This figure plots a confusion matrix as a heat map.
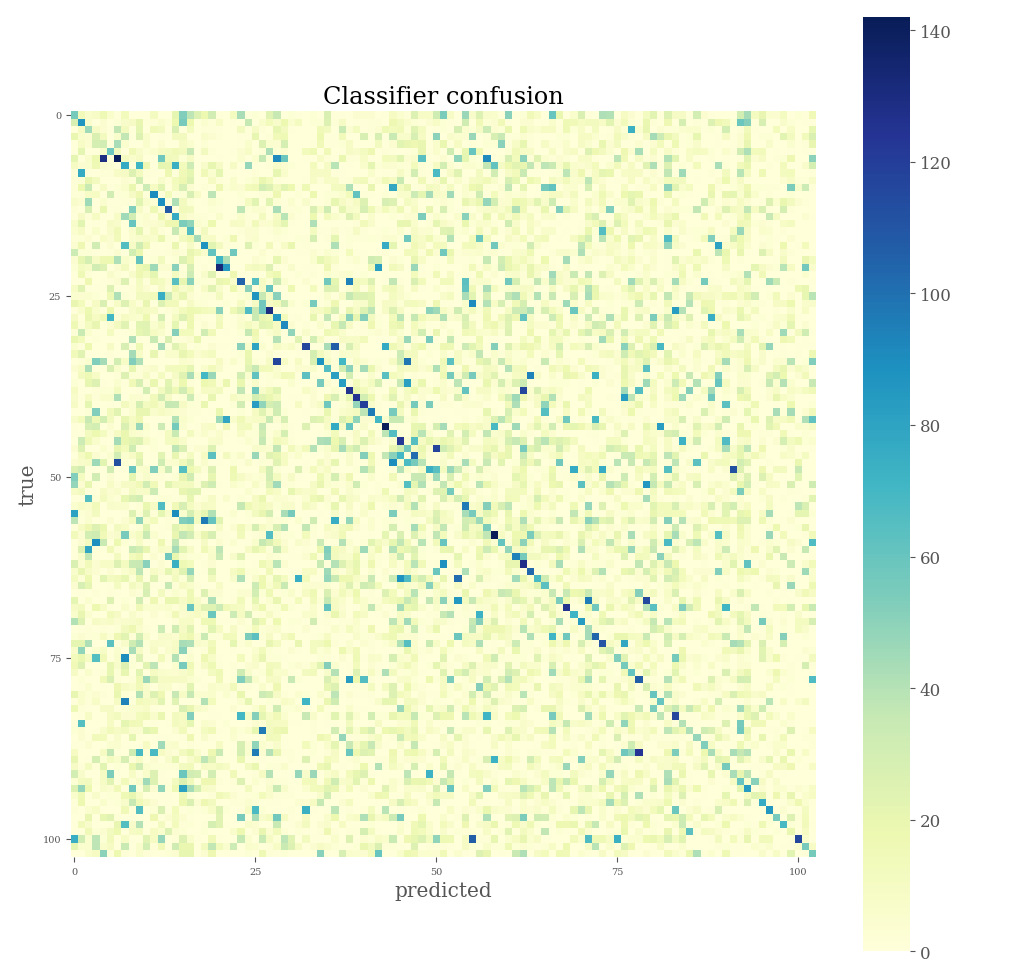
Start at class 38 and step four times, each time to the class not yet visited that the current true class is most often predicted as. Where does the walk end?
56
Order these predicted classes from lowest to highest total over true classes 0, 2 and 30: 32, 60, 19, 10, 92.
32, 10, 19, 92, 60
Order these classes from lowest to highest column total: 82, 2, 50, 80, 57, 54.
2, 50, 80, 54, 57, 82
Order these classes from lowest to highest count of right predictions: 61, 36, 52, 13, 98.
52, 98, 36, 61, 13
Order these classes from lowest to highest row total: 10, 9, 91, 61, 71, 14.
9, 71, 14, 61, 91, 10
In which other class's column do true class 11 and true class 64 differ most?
53
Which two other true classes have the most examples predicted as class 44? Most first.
48, 10
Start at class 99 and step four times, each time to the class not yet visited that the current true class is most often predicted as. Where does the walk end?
14
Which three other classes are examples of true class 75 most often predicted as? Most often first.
7, 3, 83
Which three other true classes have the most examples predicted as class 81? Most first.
43, 32, 61
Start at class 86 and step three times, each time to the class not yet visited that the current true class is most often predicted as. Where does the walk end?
50
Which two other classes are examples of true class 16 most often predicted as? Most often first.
73, 92
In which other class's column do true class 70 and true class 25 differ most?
12
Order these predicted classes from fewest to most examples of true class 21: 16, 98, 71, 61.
71, 61, 16, 98
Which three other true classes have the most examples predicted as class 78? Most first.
88, 38, 66
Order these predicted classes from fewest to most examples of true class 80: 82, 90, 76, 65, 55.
65, 90, 76, 55, 82
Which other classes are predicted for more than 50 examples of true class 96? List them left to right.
9, 25, 32, 83
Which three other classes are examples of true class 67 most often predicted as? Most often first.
79, 71, 53
